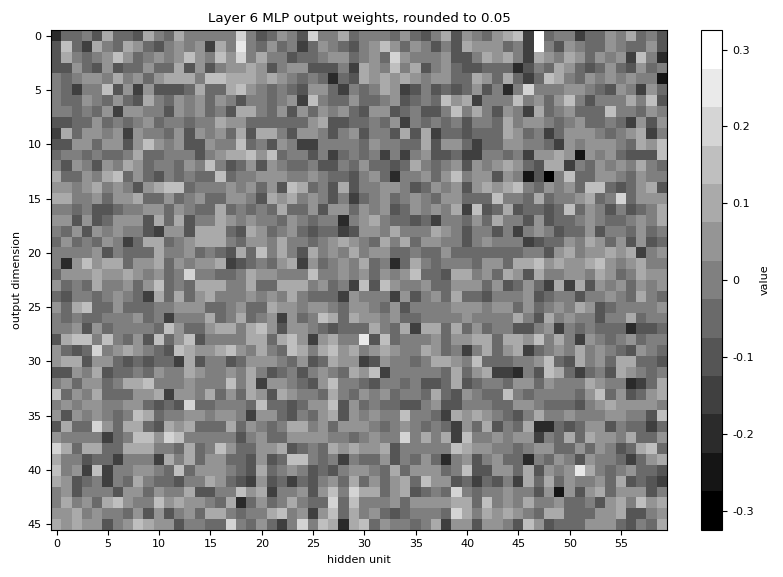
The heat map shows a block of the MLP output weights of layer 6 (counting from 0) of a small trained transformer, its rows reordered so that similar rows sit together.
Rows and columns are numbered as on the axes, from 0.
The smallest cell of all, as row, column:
13, 48
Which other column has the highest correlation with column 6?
57
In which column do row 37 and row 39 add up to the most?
11
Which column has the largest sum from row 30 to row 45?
27
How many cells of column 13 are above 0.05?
12
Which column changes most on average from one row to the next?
46
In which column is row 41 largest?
36
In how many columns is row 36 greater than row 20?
23
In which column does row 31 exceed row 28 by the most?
31
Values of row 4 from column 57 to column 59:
0 0 -0.25
